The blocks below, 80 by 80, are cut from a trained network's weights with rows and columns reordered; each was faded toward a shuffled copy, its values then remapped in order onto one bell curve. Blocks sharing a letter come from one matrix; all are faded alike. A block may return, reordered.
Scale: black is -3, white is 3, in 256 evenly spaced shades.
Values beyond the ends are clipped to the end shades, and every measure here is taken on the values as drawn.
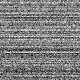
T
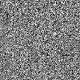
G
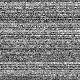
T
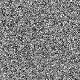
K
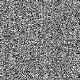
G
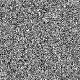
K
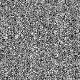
K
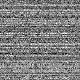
T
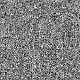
G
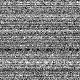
T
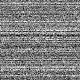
T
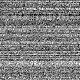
T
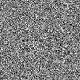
K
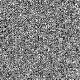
K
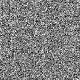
K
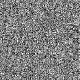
G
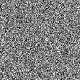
K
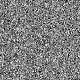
K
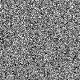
K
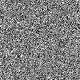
K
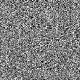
G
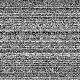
T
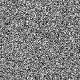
K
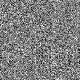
K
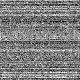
T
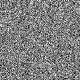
K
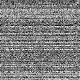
T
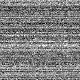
T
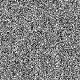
K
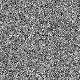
G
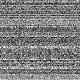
T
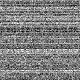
T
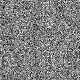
K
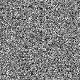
K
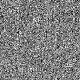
K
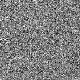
K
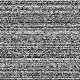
T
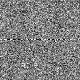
G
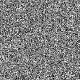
K
